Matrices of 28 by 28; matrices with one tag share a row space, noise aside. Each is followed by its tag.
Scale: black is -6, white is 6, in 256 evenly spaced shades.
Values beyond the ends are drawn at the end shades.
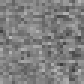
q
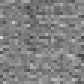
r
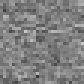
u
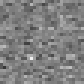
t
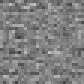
u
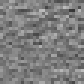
q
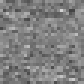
r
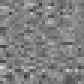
t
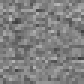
u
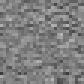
q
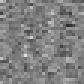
t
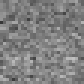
r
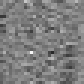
t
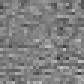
q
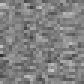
t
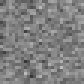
t
